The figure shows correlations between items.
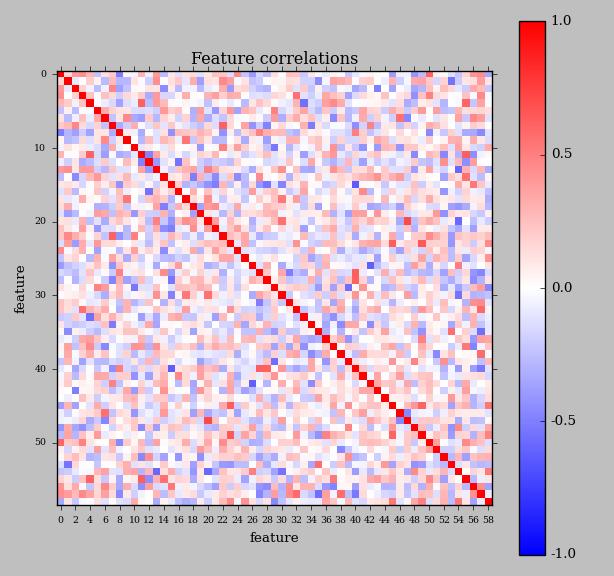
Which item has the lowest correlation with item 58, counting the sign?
29
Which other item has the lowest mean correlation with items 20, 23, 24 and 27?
15
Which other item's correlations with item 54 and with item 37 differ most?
13
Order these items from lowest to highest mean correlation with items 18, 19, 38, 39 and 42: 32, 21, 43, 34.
34, 21, 32, 43
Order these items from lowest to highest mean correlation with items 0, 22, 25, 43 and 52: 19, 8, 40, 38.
8, 40, 19, 38
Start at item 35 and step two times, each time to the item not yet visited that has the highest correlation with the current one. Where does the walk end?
44
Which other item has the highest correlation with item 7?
22
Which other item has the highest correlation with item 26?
54
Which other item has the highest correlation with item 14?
55
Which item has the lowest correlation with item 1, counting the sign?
53
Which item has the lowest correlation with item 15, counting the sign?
40
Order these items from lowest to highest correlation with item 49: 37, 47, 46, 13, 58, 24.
24, 46, 13, 47, 37, 58
